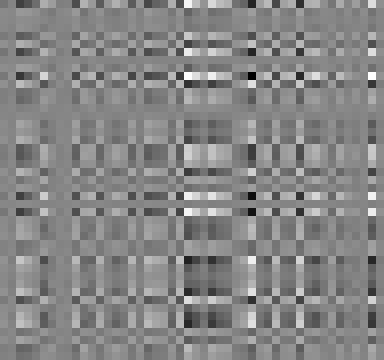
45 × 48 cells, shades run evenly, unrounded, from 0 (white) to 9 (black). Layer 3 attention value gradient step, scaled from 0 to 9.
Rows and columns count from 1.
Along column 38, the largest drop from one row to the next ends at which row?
11
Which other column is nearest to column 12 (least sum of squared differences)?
26
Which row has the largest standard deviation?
10
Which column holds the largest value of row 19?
32
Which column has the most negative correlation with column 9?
42
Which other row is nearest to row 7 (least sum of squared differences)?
1
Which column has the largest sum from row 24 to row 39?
24
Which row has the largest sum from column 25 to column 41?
33
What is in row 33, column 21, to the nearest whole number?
3
